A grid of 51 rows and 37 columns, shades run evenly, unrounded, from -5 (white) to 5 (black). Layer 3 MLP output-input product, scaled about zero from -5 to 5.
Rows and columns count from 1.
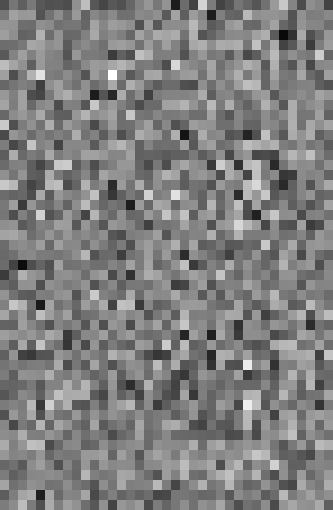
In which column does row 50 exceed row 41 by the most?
28
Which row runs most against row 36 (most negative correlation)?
6
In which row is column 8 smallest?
17
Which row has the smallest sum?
8
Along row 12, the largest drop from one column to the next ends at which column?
15
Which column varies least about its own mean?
9
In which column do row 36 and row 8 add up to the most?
36
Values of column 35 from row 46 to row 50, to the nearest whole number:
2 0 1 0 -1
